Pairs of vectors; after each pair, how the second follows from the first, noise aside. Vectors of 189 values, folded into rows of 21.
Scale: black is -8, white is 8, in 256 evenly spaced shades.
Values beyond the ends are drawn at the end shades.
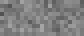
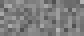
sign-scrambled.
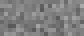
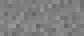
negated, shrunk.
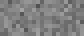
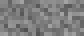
sign-scrambled.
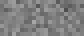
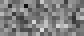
wrapped around, negated, scaled up.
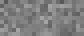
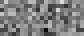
negated, scaled up.
